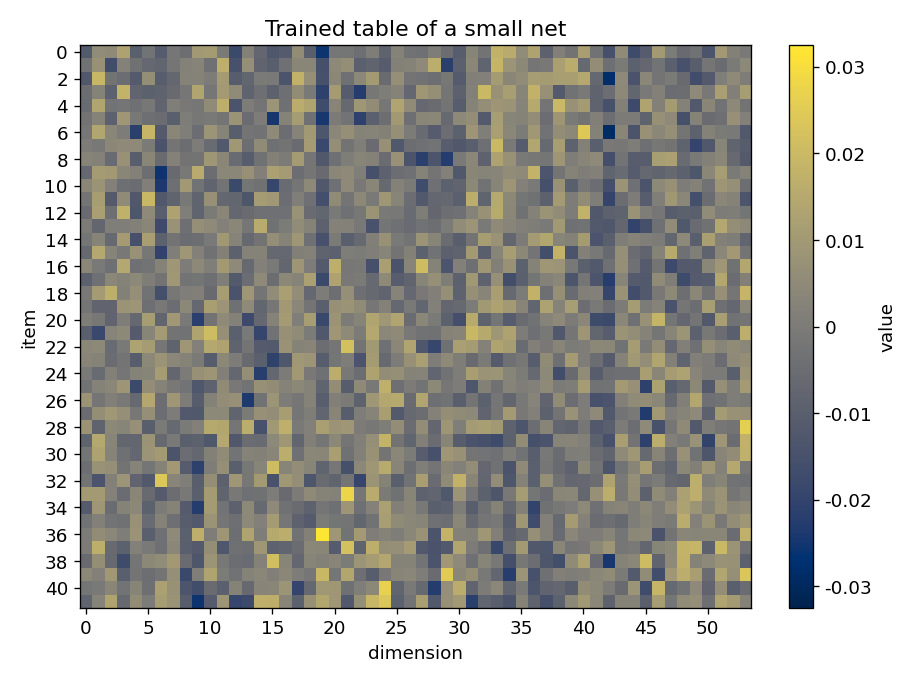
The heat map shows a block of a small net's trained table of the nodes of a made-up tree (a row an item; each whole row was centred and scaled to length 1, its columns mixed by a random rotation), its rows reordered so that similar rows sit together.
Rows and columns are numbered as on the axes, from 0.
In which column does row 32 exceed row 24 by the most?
14
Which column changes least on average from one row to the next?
26
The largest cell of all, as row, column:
36, 19
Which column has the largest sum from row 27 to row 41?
24
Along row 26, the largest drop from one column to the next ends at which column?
13
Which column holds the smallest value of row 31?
9
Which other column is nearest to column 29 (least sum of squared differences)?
2
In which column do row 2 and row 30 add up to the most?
1
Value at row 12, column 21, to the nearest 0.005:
-0.005
